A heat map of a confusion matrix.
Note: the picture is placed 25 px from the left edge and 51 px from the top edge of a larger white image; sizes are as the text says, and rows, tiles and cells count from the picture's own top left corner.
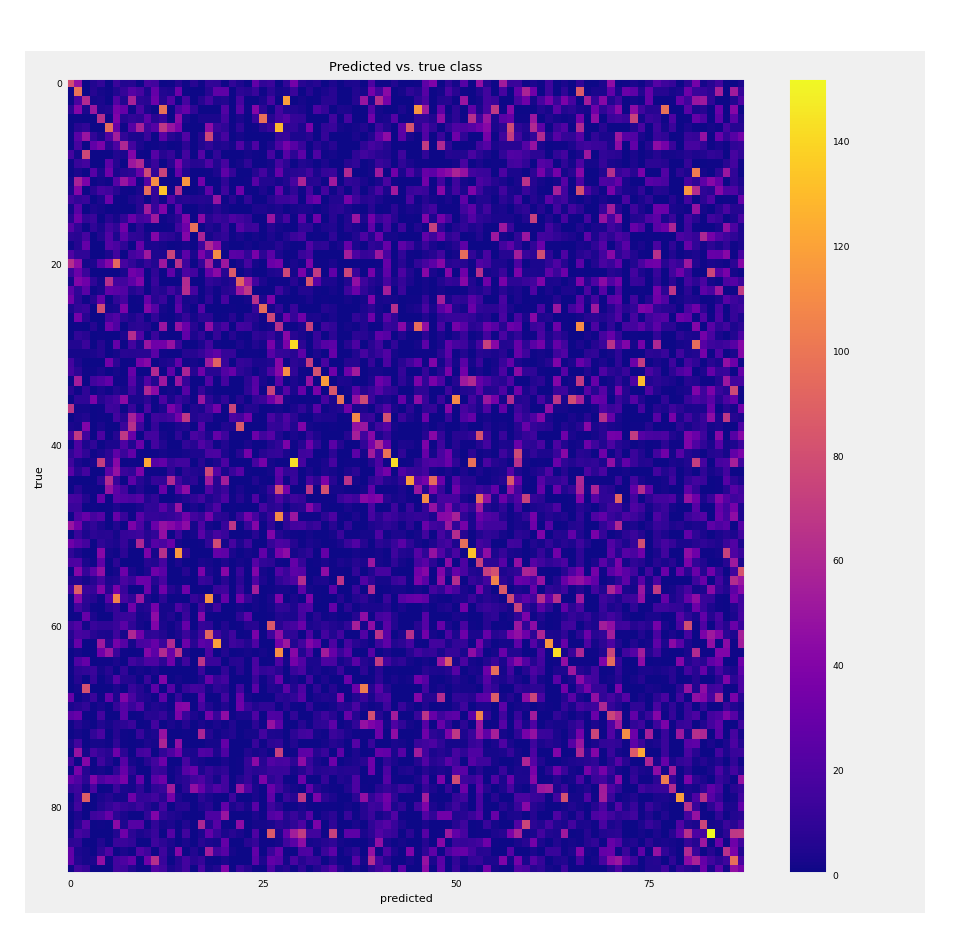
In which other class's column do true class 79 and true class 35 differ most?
50
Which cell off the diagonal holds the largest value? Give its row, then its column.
42, 29
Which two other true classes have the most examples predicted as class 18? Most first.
57, 61
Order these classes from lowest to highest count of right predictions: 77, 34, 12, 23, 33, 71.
71, 23, 34, 77, 33, 12
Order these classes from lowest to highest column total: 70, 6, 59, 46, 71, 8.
59, 8, 6, 71, 70, 46
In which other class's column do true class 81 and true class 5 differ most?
27
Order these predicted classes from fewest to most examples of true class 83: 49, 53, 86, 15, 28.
53, 15, 28, 49, 86
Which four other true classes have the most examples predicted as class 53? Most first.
70, 46, 39, 21
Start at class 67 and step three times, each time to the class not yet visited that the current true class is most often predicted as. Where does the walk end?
31
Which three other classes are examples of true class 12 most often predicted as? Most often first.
80, 10, 66
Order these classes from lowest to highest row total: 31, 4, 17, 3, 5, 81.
81, 17, 31, 4, 3, 5
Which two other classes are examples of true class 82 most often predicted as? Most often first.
59, 17
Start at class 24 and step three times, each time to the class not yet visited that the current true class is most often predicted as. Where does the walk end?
66
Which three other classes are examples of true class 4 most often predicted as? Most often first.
25, 73, 52
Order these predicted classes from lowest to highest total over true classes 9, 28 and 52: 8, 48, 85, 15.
48, 15, 85, 8
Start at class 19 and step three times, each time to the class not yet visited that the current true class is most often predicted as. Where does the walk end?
73
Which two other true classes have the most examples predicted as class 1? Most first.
56, 39
